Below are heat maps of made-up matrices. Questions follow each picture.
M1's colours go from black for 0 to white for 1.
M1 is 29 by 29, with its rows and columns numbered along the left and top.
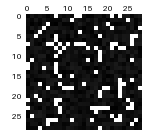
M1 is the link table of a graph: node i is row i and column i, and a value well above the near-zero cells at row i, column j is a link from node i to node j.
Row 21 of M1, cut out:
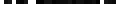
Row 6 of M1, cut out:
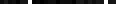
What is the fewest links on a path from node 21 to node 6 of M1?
2
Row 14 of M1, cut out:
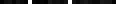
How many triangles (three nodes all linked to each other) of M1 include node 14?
0
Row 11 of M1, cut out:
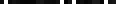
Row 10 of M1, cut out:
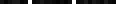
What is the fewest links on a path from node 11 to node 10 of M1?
2
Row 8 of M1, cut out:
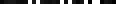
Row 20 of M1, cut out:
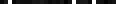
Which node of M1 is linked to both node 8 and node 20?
node 23
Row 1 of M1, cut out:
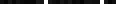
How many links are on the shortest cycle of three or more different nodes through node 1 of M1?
5
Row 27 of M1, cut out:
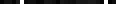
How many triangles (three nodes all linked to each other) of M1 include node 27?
1
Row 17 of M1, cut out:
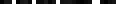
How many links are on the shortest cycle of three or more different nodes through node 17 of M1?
3
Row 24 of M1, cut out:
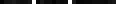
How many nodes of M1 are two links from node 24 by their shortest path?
7
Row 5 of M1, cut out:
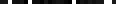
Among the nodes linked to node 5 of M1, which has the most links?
node 7
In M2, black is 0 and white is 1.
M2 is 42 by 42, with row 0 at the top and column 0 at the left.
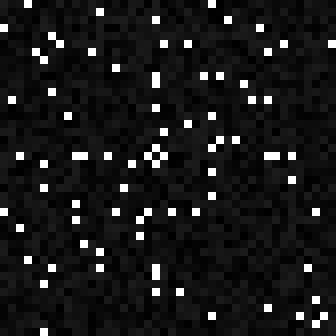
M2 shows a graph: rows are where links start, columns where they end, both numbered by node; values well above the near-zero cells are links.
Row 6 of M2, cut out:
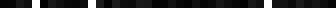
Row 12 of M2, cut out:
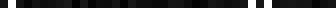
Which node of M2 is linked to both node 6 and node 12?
node 33
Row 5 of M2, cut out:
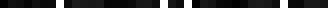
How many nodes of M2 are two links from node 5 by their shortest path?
3
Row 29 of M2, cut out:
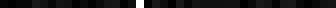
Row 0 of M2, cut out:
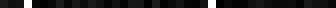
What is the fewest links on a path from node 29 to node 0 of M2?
7
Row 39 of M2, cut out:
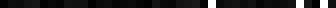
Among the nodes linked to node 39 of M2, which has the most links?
node 26
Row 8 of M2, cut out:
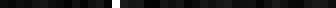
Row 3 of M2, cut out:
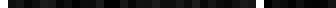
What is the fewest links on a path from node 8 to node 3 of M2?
4
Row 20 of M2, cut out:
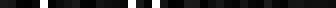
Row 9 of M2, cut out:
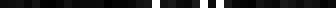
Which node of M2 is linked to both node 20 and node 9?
node 19
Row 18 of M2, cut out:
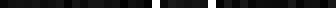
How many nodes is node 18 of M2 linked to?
2
